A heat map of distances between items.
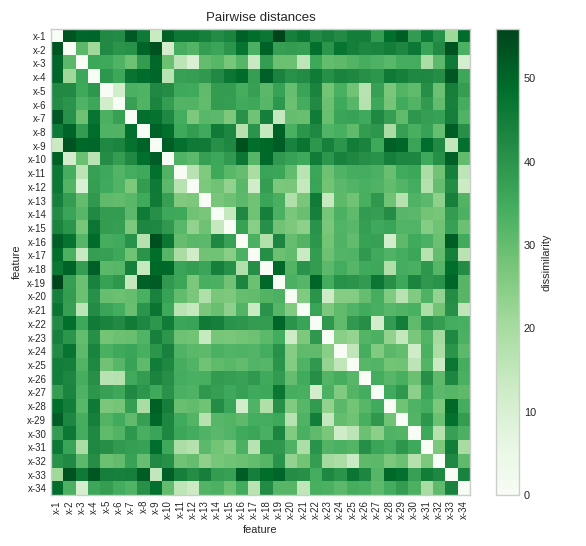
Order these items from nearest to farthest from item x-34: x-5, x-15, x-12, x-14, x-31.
x-12, x-31, x-15, x-14, x-5
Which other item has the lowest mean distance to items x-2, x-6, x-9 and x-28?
x-5
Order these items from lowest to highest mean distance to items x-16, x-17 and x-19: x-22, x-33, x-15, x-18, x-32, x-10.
x-15, x-32, x-18, x-10, x-22, x-33
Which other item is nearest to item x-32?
x-25
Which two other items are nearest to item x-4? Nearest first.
x-10, x-2
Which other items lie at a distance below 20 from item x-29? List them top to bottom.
x-13, x-20, x-23
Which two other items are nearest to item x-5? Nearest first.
x-6, x-26
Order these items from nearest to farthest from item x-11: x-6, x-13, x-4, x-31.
x-31, x-13, x-6, x-4
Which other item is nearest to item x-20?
x-23
